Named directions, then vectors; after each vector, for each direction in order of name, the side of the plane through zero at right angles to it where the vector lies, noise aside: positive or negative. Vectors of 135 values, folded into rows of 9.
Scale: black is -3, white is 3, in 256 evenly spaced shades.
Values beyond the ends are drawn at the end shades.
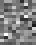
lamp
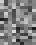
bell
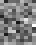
positive, negative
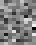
positive, negative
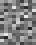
positive, positive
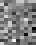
positive, negative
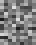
positive, positive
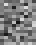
negative, negative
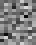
negative, negative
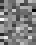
negative, negative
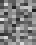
negative, negative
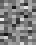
negative, negative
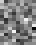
positive, negative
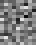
negative, negative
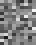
positive, positive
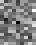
positive, negative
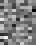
negative, negative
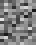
negative, negative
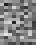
positive, positive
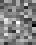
negative, positive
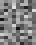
positive, positive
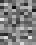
negative, negative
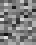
negative, negative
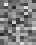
negative, negative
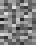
positive, positive
